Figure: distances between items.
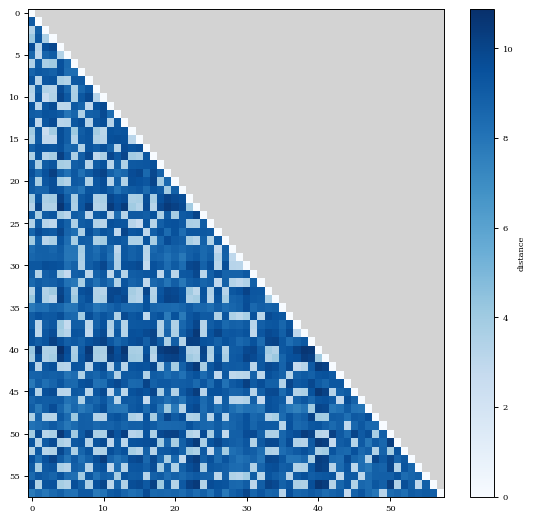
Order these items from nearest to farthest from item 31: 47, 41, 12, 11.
11, 47, 12, 41
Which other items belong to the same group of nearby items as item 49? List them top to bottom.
35, 44, 57
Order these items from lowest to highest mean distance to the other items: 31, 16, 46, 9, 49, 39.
9, 31, 46, 16, 49, 39
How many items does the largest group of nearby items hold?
20
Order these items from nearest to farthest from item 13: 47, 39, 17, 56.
56, 47, 39, 17
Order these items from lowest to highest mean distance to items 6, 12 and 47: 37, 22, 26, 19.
26, 19, 22, 37
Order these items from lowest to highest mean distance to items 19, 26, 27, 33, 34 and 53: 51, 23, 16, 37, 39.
23, 39, 16, 37, 51
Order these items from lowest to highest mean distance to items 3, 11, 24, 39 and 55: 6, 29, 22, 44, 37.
37, 29, 6, 22, 44
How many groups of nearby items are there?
5
